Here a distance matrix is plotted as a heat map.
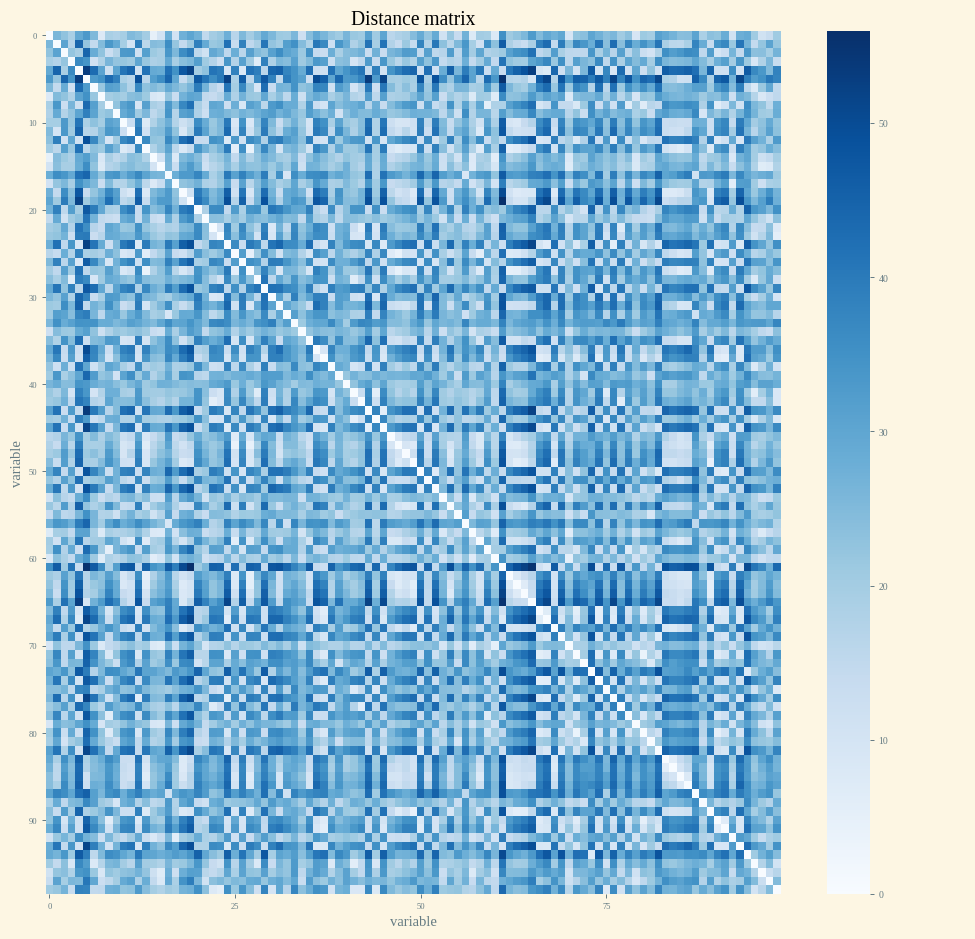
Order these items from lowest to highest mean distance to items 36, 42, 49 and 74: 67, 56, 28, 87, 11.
67, 28, 11, 56, 87
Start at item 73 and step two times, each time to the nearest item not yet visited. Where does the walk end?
6
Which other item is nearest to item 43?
45
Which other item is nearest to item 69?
82
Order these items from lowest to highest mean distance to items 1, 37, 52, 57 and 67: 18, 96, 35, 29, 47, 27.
29, 96, 47, 27, 35, 18
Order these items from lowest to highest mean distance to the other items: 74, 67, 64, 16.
64, 74, 67, 16
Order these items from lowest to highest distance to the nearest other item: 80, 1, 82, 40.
80, 82, 1, 40
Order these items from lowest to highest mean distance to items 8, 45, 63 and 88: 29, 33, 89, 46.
46, 29, 89, 33
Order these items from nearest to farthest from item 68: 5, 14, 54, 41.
54, 5, 41, 14
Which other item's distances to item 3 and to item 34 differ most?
28
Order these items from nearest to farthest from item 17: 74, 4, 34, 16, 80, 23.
34, 23, 80, 16, 74, 4
